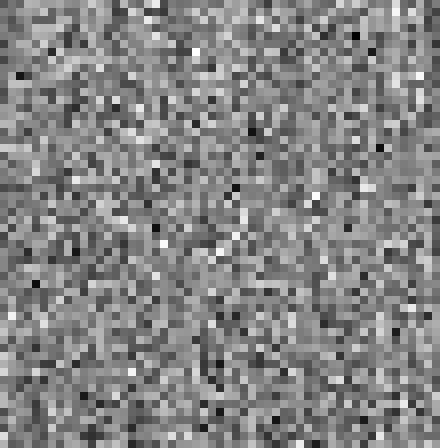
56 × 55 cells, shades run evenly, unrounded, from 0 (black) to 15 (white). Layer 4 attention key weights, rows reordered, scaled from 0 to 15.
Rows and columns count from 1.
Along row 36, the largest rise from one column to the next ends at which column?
6
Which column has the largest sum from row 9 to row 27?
53
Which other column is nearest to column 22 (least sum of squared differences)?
3
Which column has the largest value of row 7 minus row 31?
25
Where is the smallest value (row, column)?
5, 45
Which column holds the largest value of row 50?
15
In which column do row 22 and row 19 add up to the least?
20
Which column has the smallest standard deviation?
23
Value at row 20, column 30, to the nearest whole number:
11
